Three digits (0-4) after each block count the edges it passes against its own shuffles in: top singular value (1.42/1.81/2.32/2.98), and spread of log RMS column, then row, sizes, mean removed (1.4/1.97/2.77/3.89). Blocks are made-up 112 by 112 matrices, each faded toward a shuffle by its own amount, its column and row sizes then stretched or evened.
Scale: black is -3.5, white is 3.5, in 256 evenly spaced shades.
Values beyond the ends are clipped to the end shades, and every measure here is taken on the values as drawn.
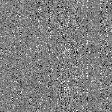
1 3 1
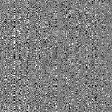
3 3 1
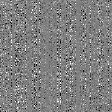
2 4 0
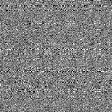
3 1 3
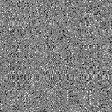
3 1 0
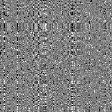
4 3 0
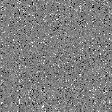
2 2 1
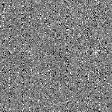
1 3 1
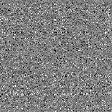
2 1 2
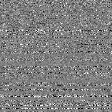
1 0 4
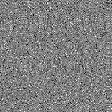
3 0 0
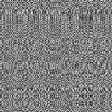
4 2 3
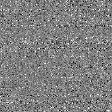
0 2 3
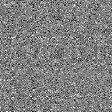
2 1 2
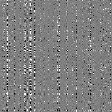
4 4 2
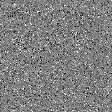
1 1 1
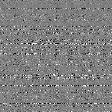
2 1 4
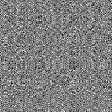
3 1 0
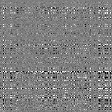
4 3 4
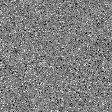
0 1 0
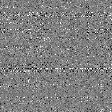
2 1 3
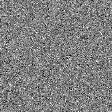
0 1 1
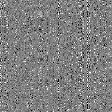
3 3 0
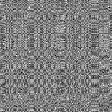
4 0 2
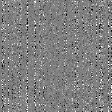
1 4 1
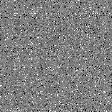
1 1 2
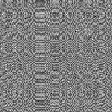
4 1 2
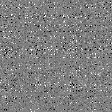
0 2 3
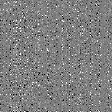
3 3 1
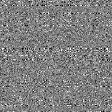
2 1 3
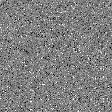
1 0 1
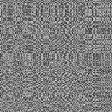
4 2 2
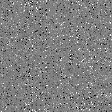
0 2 1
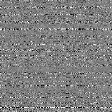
3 0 4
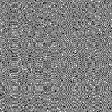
4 0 1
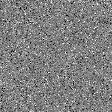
0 1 0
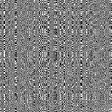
4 4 1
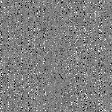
1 3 1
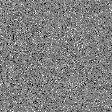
0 1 1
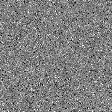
1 0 1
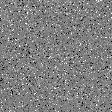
0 0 0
